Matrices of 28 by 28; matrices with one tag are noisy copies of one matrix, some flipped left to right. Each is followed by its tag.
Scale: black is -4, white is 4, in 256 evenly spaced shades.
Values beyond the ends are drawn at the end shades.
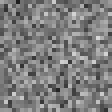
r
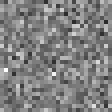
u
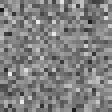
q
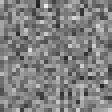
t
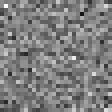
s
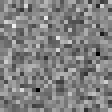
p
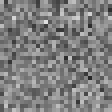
t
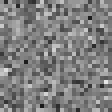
u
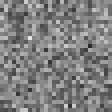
q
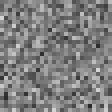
t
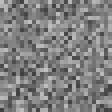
q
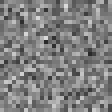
t
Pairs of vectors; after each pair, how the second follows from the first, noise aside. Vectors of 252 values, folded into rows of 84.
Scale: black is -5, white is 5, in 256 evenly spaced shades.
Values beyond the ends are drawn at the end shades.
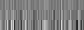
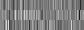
shuffled.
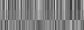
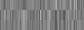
wrapped around, shrunk.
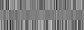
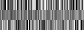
reversed, scaled up.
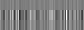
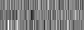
shuffled.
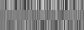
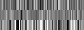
reversed, scaled up.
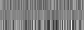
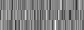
shuffled.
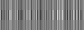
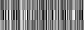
reversed, scaled up.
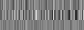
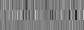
partly zeroed.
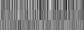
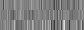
wrapped around, partly zeroed.
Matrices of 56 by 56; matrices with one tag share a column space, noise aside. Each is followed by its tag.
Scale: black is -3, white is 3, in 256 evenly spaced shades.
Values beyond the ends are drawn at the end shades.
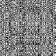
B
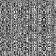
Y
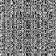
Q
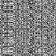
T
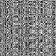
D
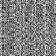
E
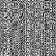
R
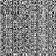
Q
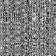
E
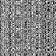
Q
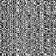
Q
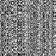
Q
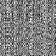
E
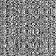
D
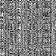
R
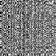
Q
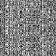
Y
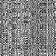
R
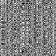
T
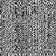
Q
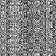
Q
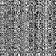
Q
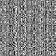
Y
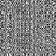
Q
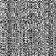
R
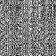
E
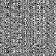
T
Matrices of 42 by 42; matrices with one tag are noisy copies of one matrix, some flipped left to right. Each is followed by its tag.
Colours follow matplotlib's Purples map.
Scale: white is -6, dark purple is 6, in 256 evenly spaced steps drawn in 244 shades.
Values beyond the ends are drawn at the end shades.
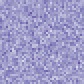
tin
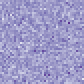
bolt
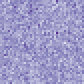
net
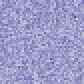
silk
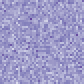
bolt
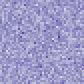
bolt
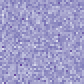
bolt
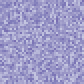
silk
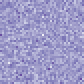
silk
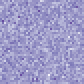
silk
